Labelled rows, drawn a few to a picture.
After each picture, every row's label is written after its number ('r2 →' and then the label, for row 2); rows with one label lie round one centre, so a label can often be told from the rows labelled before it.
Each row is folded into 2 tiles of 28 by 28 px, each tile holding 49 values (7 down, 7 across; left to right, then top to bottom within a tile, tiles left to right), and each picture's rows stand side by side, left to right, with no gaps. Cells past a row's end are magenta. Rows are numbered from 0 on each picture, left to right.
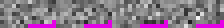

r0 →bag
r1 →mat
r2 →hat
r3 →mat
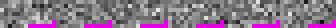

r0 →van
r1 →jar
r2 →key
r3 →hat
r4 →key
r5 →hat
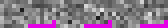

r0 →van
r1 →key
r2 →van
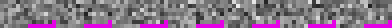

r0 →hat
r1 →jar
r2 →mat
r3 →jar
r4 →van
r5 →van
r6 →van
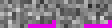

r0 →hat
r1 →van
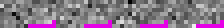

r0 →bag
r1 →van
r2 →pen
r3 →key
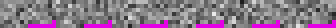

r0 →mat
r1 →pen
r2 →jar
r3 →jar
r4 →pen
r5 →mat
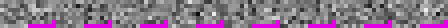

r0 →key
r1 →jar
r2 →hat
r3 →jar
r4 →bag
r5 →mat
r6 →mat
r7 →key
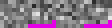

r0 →van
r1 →bag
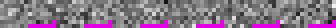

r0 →hat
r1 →jar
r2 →key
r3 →key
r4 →pen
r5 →mat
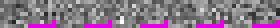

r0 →key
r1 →jar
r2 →pen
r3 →key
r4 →jar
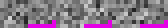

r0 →pen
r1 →key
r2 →mat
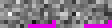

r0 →hat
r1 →mat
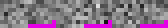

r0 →jar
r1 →mat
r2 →bag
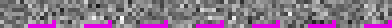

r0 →key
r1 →van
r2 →pen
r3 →bag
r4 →pen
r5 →hat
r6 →key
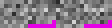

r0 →bag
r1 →key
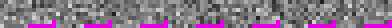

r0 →van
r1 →jar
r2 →key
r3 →hat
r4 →bag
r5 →key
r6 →pen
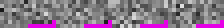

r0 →hat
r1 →mat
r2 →mat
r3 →jar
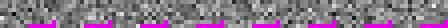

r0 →bag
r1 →van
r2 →key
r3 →key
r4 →key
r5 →mat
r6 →bag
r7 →mat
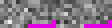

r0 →pen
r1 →key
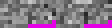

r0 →jar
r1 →jar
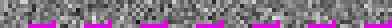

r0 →jar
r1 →van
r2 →pen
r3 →key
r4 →bag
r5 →van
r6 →key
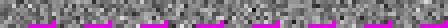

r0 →pen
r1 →bag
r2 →van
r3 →bag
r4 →pen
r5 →van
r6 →pen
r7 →pen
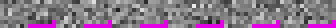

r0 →hat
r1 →pen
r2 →mat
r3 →hat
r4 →van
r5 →pen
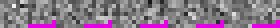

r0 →jar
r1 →bag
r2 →bag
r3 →mat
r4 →key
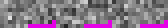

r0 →mat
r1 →van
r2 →van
